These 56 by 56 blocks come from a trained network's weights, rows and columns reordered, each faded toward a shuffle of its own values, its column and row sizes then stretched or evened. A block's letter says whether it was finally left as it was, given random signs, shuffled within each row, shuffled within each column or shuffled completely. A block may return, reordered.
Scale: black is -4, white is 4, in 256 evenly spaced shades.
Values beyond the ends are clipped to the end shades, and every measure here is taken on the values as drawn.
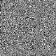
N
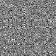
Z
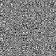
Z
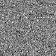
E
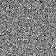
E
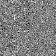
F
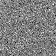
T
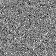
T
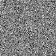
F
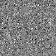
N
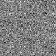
Z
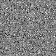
E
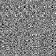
Z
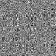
Z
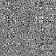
Z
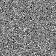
T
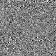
E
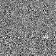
N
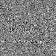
E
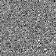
N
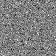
T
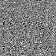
N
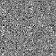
Z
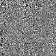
N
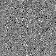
F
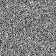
T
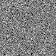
F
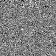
E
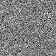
F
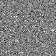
E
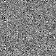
N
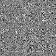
N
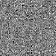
Z
